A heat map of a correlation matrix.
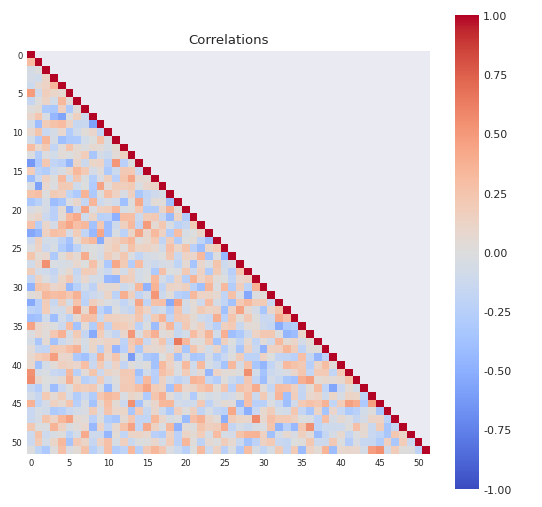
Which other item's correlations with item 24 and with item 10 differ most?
49
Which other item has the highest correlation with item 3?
39
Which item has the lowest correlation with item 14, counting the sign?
0
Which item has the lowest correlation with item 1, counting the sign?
17
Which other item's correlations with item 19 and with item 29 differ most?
37
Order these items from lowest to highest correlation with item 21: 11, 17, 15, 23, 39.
11, 39, 17, 23, 15
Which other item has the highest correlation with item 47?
29
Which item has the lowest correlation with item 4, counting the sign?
8
